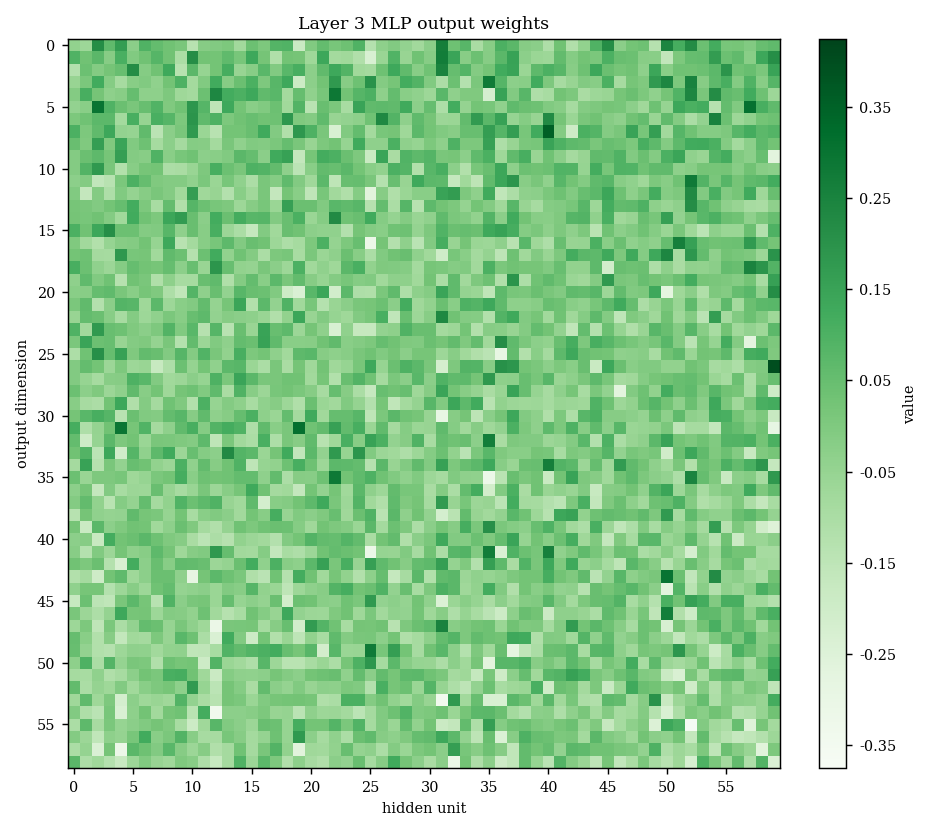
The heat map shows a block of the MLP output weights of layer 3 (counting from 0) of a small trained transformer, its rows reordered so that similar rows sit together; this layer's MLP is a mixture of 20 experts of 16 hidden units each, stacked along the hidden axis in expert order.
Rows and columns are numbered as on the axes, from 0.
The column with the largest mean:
37
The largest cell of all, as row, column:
26, 59
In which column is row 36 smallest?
35
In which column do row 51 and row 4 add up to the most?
22
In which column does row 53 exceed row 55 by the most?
49
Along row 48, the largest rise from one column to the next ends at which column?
13
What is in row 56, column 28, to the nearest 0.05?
0
